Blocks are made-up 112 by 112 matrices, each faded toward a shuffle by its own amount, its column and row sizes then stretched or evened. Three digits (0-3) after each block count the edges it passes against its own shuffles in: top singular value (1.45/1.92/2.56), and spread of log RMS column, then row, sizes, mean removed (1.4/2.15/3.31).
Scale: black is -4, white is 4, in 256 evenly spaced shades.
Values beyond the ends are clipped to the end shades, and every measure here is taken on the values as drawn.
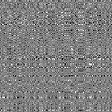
3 1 3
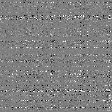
1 2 3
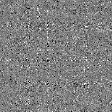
1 2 2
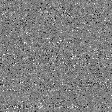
0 0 2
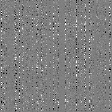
1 3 1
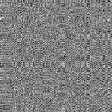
3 2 1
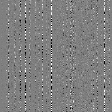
3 3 0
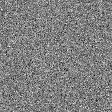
0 0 0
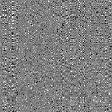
3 2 1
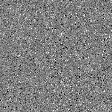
0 1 0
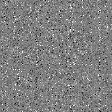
1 2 0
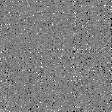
1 2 2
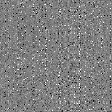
2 2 0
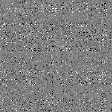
0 2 2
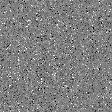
0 1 0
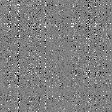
1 3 2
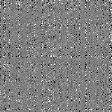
0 3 2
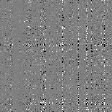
1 3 2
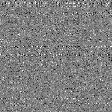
2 0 2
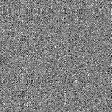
2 1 0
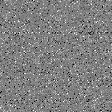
2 0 1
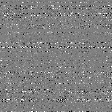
0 1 3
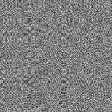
3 1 1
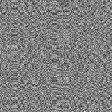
3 0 1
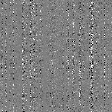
1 3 1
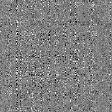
0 3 2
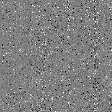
1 2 0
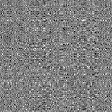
3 1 2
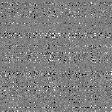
0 2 3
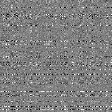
2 2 3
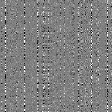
3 3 1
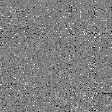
0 2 2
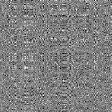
3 2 2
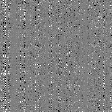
2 3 1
